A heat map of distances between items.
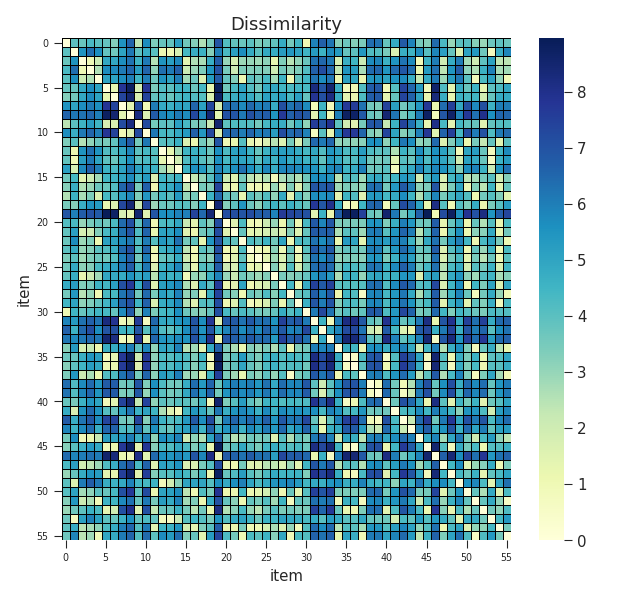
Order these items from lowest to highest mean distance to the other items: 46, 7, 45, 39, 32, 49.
45, 49, 39, 7, 32, 46
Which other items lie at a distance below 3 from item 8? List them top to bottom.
7, 10, 19, 31, 33, 46
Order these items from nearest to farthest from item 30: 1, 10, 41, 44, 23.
44, 23, 1, 41, 10
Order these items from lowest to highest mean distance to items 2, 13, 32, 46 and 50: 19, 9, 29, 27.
29, 27, 19, 9
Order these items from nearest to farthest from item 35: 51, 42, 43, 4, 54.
54, 51, 4, 43, 42
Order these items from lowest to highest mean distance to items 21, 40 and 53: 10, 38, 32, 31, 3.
3, 38, 32, 10, 31
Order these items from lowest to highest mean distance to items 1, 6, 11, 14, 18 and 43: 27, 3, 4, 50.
50, 27, 4, 3
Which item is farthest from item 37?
19
